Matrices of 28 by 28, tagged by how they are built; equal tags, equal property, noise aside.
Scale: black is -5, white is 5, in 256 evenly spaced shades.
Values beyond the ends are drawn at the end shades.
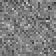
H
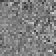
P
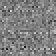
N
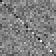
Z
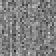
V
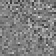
P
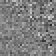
P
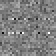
N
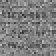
V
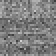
V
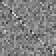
Z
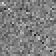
Z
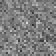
H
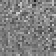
P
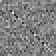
Z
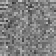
V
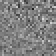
P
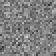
V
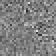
P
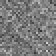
H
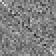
Z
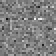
N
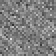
H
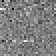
N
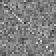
Z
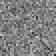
Z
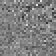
P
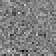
N
